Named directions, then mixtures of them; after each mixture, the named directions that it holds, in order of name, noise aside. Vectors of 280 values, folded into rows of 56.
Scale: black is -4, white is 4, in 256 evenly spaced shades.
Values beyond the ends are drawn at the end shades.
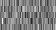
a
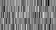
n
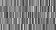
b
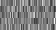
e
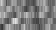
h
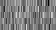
n.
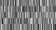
a.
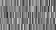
b.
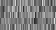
e, n.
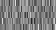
a, b, e.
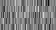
n.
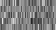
a, e, h.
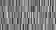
b.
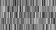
e, n.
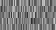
a, e.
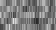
e, h.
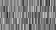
b, n.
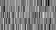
n.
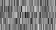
a, h.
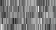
a, h, n.
